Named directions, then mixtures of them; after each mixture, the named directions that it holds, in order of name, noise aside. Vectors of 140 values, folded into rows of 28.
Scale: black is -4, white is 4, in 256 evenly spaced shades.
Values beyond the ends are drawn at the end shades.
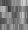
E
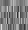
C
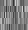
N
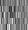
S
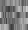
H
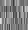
C, N.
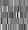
C, S.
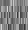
C.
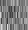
C, H, S.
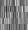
N.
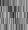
E, N, S.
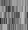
E, H, S.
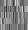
N.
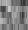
E.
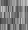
C, E, S.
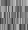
C, E, S.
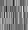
N.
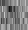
E, H, S.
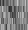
E, N, S.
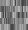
E, H, N.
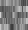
E, H.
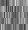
C, E, N.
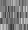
C, H.
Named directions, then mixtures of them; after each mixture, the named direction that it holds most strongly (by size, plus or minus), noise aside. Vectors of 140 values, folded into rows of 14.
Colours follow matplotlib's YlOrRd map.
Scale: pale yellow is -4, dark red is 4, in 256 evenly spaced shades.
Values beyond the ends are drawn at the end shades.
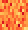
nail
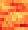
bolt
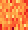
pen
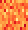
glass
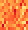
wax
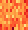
pen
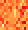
wax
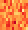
nail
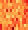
pen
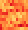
bolt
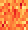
wax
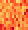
pen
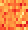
wax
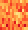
nail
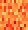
glass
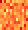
glass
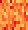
glass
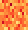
nail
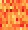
glass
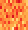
pen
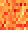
wax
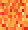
nail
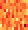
pen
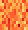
nail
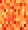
glass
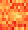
bolt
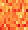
wax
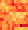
bolt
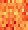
glass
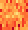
pen
